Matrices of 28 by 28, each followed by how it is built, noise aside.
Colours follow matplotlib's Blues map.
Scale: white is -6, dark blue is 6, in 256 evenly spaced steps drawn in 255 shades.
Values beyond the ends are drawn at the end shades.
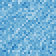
Hankel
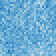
smooth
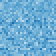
uneven rows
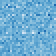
uneven rows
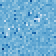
sparse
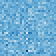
low rank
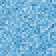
Hankel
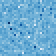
sparse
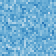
repeating rows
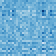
low rank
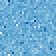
sparse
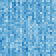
blocks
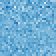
uneven rows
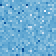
sparse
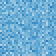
repeating rows
